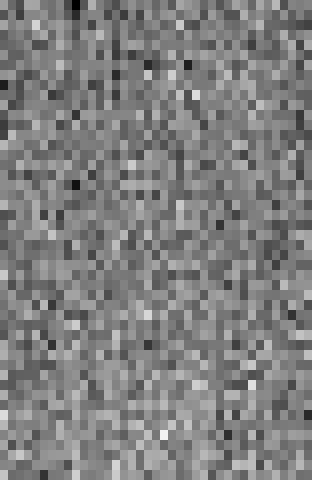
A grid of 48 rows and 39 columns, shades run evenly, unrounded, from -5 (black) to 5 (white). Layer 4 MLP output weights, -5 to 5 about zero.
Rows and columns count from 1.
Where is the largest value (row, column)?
44, 21
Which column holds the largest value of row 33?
10
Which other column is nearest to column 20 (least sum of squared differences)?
16
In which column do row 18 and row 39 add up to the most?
32
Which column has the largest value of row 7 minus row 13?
8
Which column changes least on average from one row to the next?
14
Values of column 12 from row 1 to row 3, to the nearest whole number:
2 0 -2
